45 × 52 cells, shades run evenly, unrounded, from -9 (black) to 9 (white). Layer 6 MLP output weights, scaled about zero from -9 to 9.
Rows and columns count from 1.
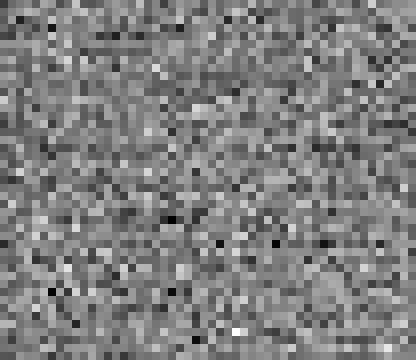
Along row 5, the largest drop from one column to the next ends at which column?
28
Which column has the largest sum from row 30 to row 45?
51
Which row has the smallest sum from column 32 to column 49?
31
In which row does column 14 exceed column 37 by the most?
24
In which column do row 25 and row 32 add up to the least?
52
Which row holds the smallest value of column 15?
5
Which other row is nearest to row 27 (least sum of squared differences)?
18
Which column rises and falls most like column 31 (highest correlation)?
13
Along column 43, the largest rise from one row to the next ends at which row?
4
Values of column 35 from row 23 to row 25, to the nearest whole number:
4 1 -1
